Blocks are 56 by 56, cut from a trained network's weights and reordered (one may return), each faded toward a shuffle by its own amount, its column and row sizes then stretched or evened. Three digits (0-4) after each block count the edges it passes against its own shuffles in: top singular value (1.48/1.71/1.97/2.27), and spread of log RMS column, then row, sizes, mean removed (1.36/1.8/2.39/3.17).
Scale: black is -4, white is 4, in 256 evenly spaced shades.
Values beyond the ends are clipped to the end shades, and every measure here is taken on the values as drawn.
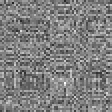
4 1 1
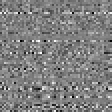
3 0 4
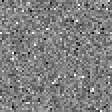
0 0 1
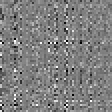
3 4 1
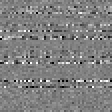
2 0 4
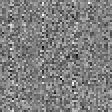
1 3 0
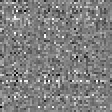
2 3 2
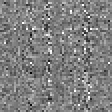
1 3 0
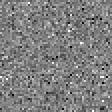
0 1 1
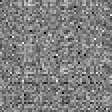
3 0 0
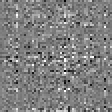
1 3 3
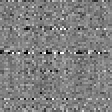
2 1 3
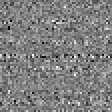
0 1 3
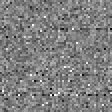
0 0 2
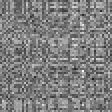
4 1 0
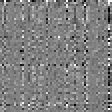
4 4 2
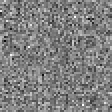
1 0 0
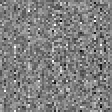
0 3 0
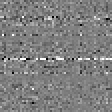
2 1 3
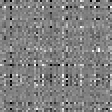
4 3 3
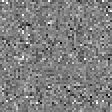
0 1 2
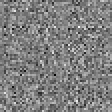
2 2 2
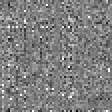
0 3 1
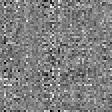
2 3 2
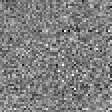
1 1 2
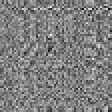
3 1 1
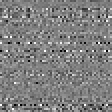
3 0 4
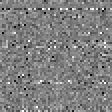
1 0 3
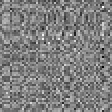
4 2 0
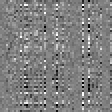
4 4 0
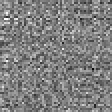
3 0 1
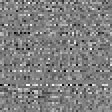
2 0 4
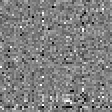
2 2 1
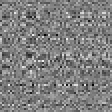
4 1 3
